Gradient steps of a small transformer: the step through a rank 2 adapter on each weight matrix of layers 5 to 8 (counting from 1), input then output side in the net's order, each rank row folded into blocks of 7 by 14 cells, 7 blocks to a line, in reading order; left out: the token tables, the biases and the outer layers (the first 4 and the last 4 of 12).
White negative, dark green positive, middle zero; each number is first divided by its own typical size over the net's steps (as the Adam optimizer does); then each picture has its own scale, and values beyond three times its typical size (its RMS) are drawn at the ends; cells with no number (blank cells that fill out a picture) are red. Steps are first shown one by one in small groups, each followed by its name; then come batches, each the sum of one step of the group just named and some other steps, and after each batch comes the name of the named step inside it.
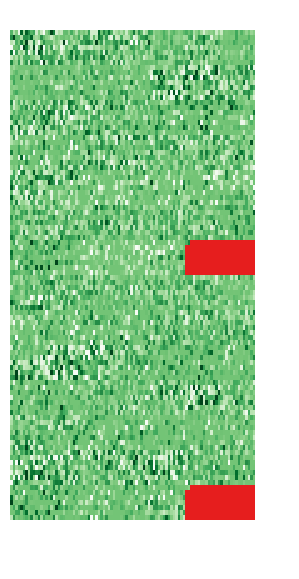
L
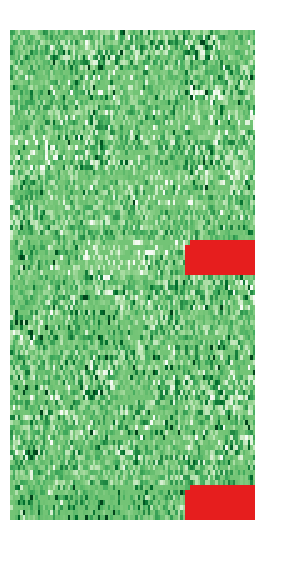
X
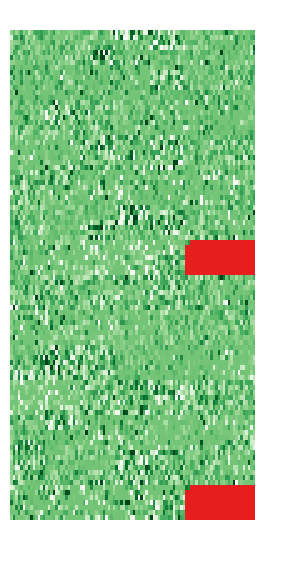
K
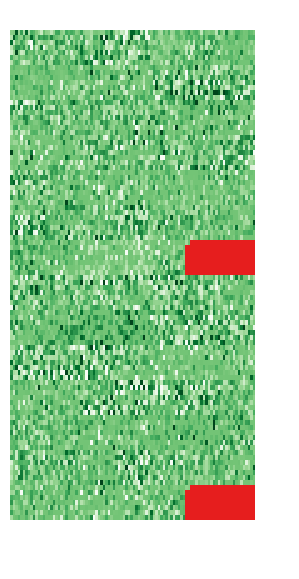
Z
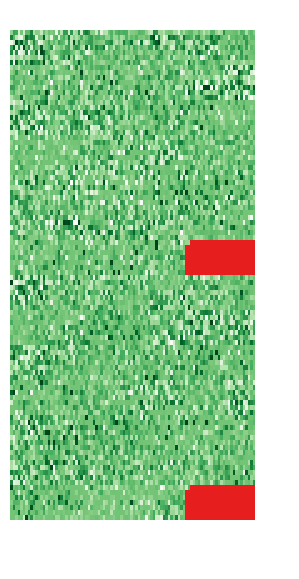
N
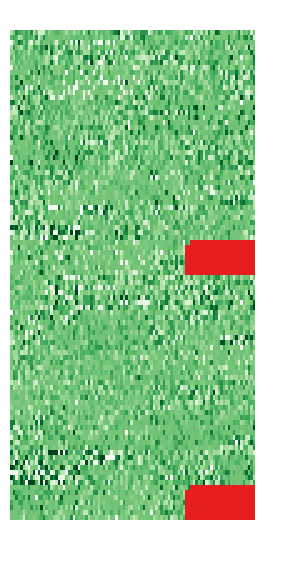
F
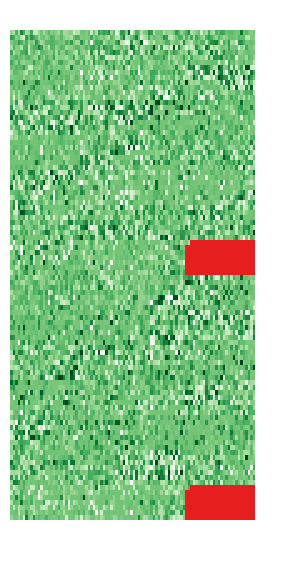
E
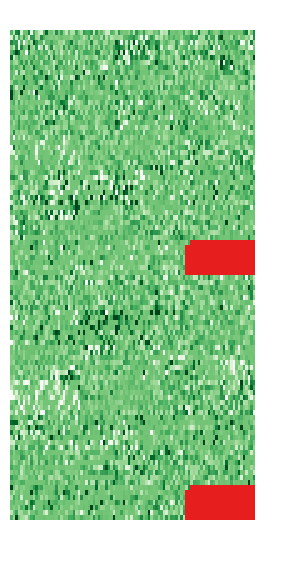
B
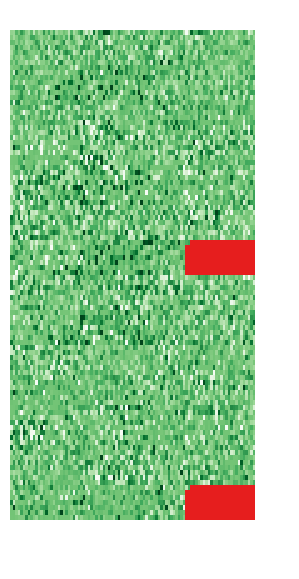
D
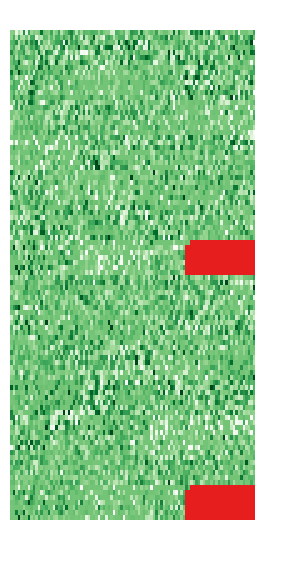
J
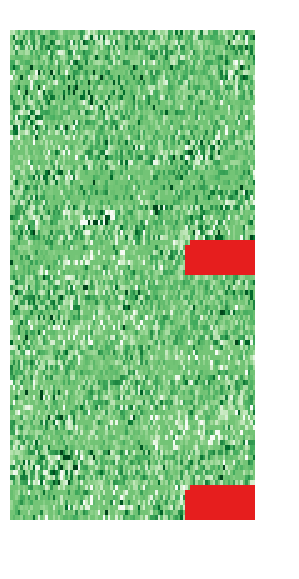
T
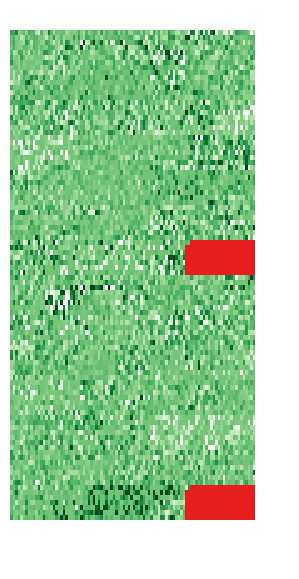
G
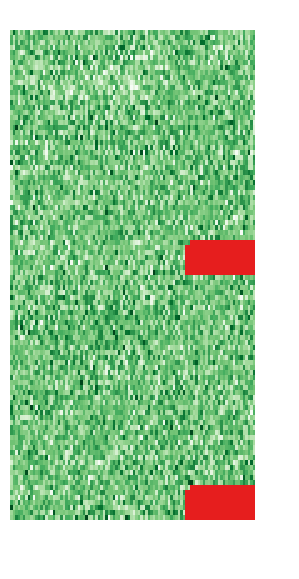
X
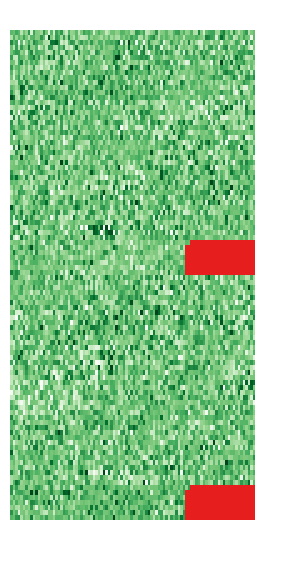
B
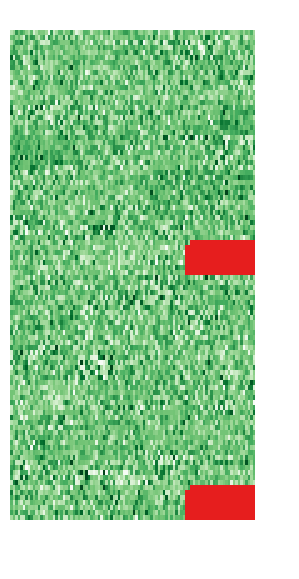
E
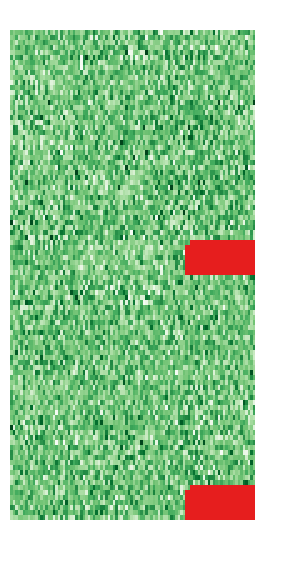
G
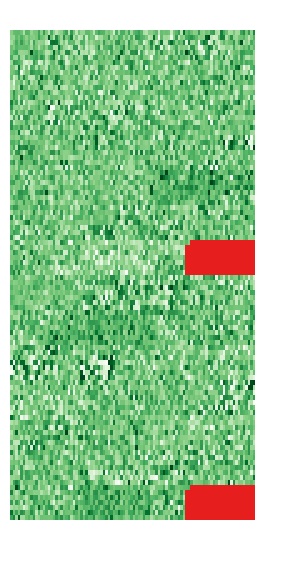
X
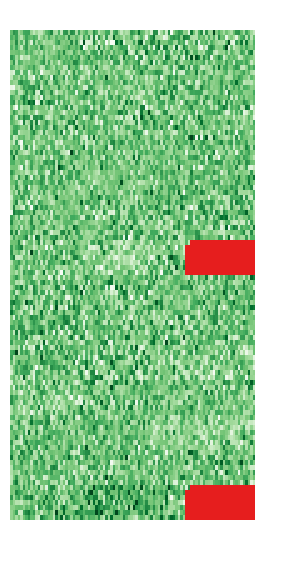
G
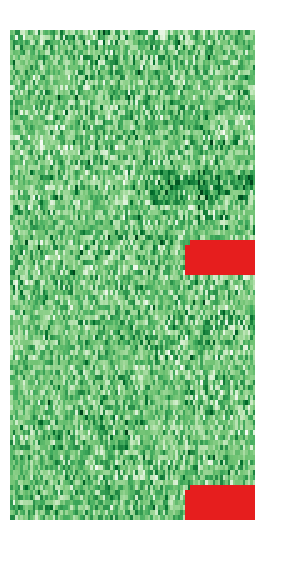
D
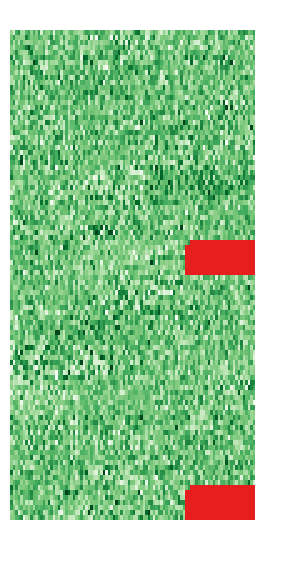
B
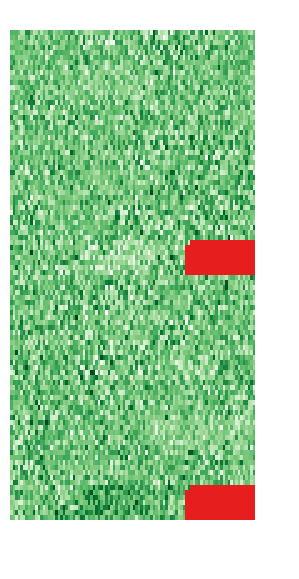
G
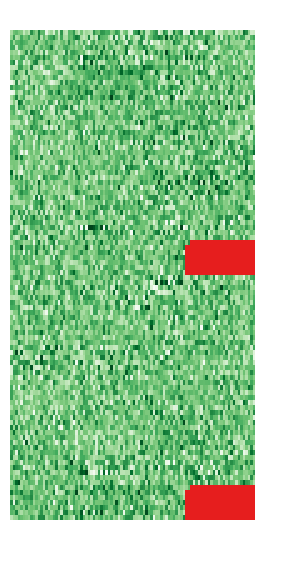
G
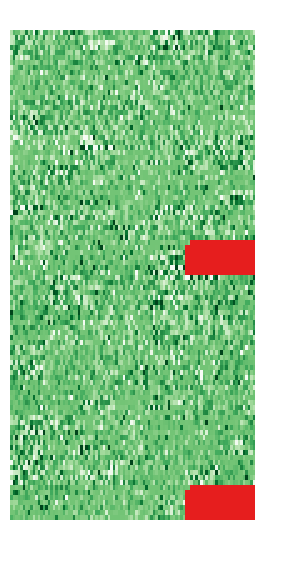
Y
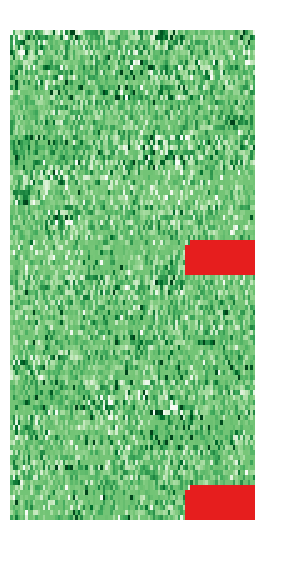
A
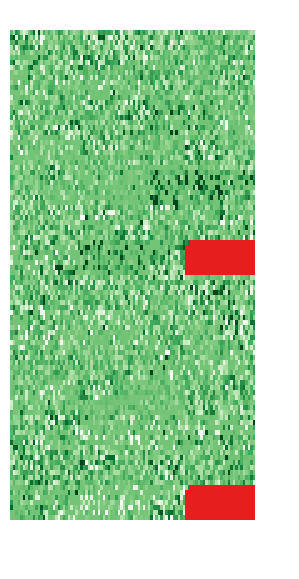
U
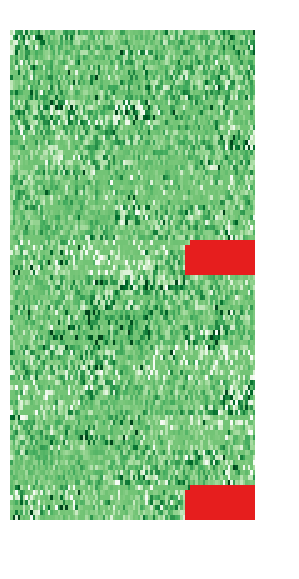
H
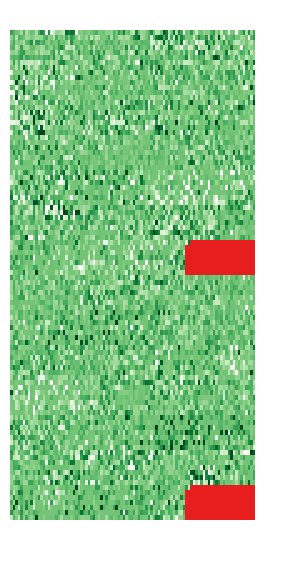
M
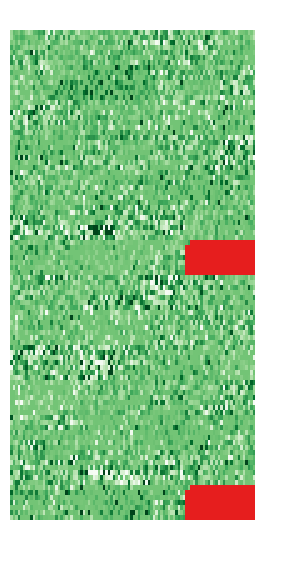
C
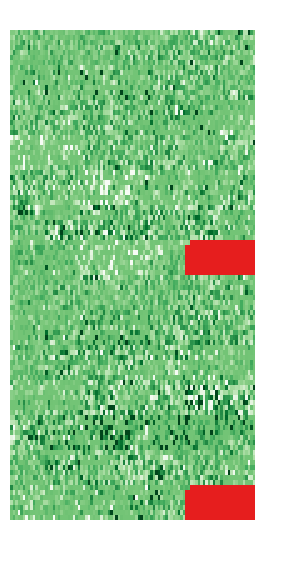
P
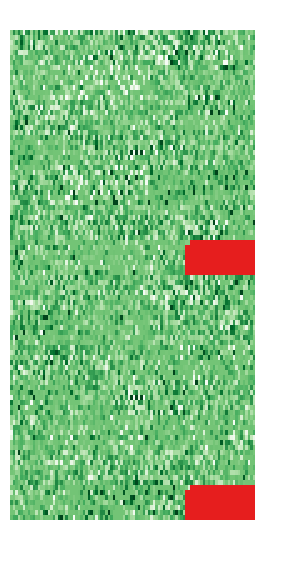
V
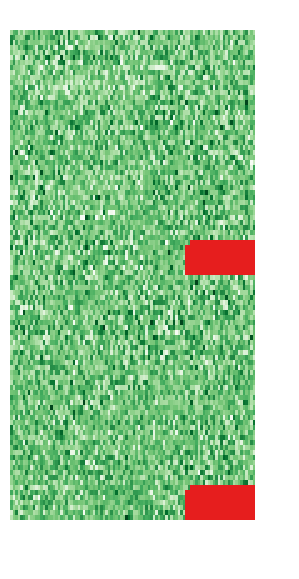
U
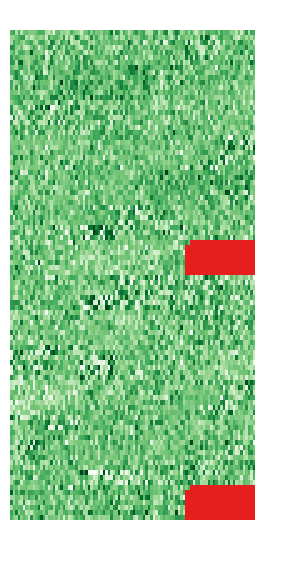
C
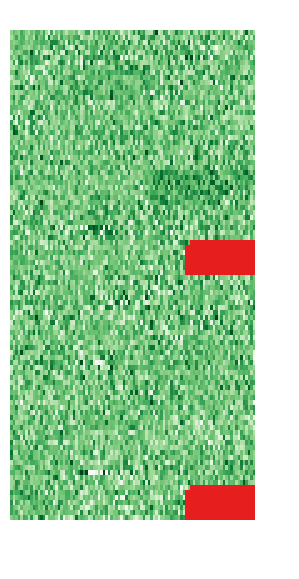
C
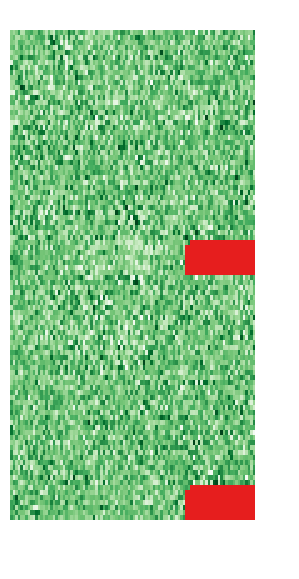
M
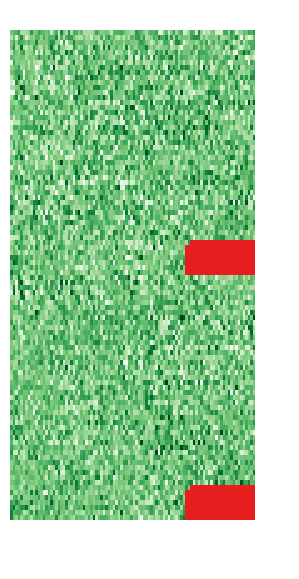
M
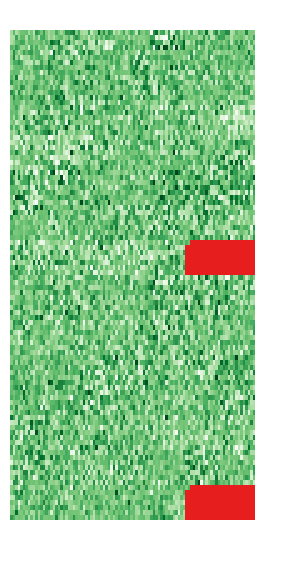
Y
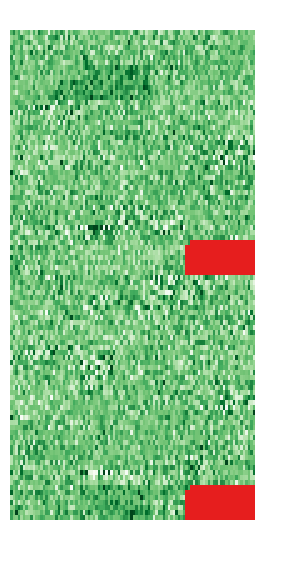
C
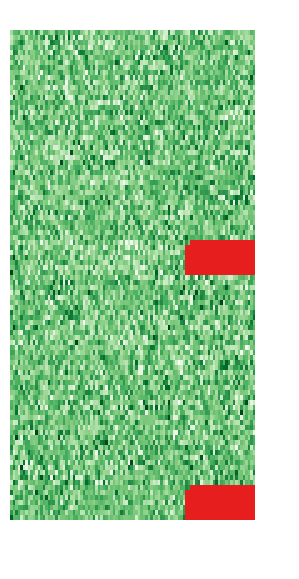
Y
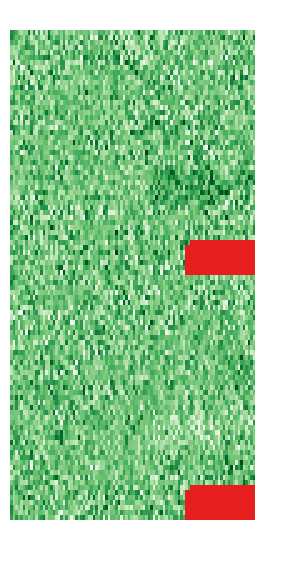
U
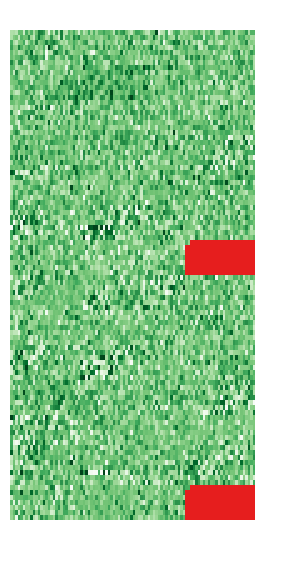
C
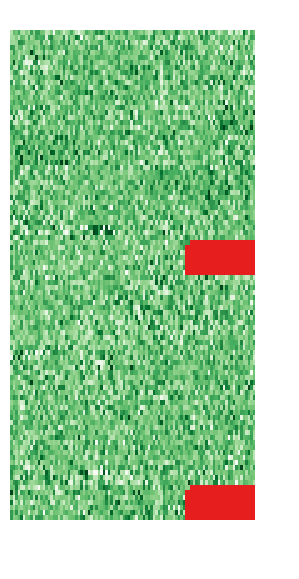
C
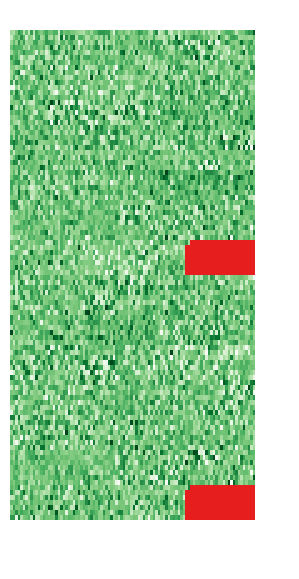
H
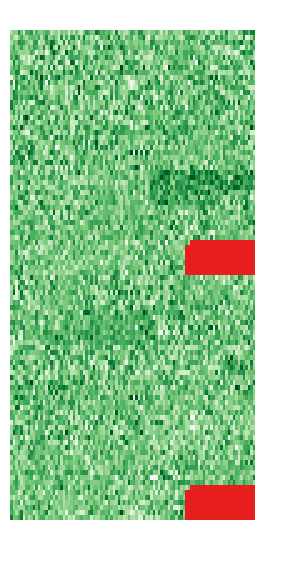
V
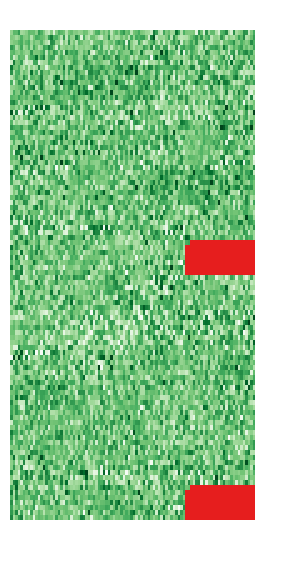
C
